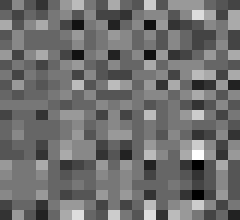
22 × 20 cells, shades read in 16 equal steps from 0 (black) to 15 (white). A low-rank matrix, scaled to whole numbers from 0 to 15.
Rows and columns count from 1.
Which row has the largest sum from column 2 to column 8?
22
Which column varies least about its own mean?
5
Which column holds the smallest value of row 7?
4
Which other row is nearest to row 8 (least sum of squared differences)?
2
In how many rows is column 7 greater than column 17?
13
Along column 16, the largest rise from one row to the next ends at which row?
21
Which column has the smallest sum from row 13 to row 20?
17
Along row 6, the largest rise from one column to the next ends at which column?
14
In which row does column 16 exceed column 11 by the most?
16
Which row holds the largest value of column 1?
3
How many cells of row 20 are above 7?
5
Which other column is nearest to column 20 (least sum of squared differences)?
18
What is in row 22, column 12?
5
